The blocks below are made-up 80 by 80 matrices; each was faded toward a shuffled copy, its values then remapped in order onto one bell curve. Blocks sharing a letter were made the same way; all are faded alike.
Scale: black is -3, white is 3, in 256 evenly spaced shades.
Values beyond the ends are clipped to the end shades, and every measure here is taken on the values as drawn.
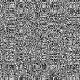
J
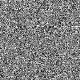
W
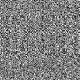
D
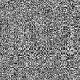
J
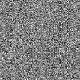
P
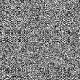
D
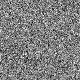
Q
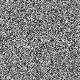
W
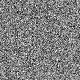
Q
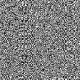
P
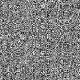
P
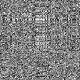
D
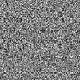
D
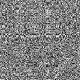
D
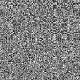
D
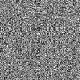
D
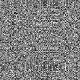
P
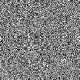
D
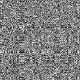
D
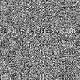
D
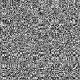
J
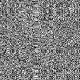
D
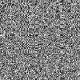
D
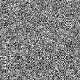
P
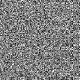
P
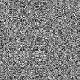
D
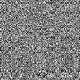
J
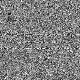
W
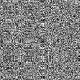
J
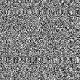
J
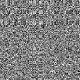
J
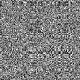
J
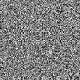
P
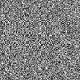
D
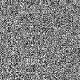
P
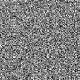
D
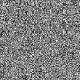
P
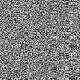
D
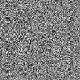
P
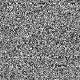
W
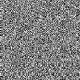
J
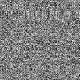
J
